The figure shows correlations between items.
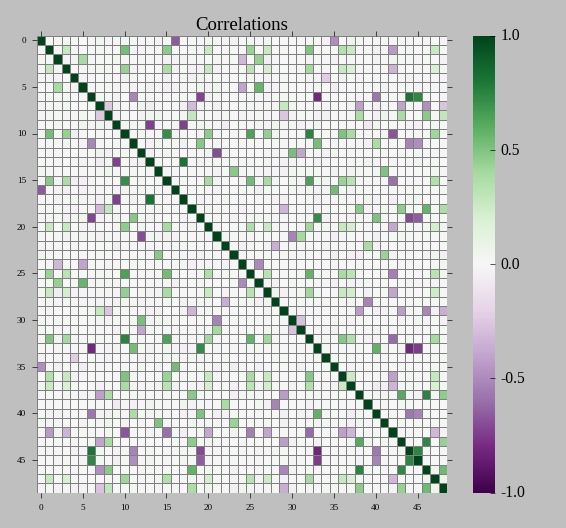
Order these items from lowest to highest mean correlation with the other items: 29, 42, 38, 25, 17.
42, 29, 17, 38, 25
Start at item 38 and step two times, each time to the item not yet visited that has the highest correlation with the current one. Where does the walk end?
43
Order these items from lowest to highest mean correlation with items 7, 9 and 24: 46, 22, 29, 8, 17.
17, 46, 8, 22, 29
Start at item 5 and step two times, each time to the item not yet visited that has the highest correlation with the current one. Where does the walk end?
2
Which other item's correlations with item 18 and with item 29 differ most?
46
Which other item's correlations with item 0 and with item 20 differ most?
16
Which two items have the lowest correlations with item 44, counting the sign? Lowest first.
33, 19
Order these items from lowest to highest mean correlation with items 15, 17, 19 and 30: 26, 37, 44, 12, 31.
44, 31, 26, 37, 12
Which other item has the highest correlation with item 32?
10
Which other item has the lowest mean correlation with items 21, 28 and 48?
12
